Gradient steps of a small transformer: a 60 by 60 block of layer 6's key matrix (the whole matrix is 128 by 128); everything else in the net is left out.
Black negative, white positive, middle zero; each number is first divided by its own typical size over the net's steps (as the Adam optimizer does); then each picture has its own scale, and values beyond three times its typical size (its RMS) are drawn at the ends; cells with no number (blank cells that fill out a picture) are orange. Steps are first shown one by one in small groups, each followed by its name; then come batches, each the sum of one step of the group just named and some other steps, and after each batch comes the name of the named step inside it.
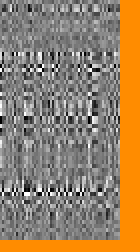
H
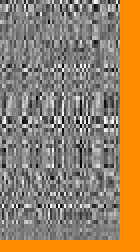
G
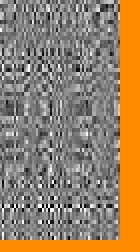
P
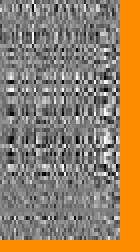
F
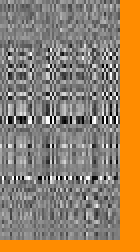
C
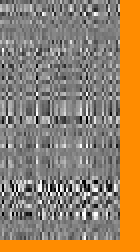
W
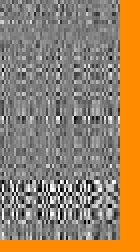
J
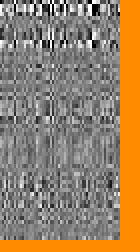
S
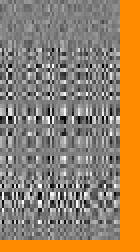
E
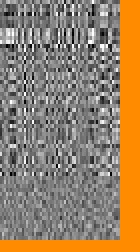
S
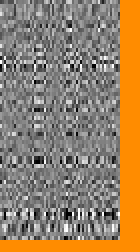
S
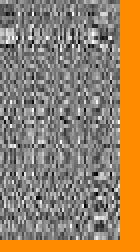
E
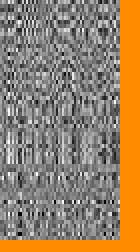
C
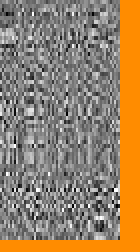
H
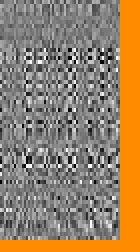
S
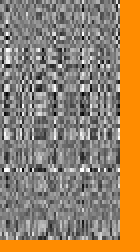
G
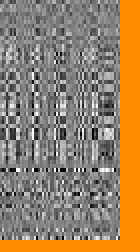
W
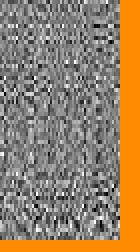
P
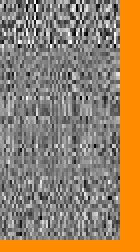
W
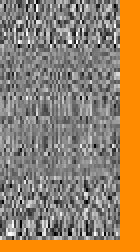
W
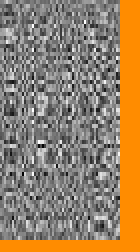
F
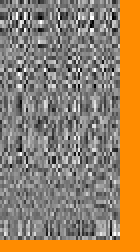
G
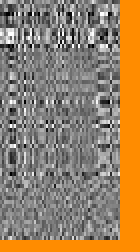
G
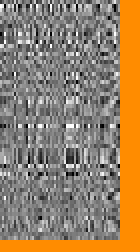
S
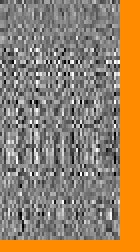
G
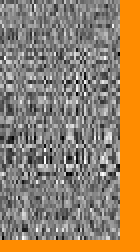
F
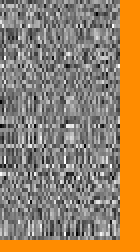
J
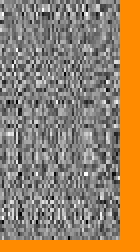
P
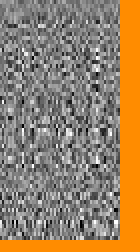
E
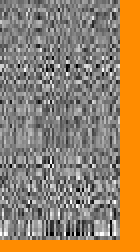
J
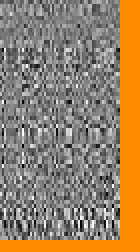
S
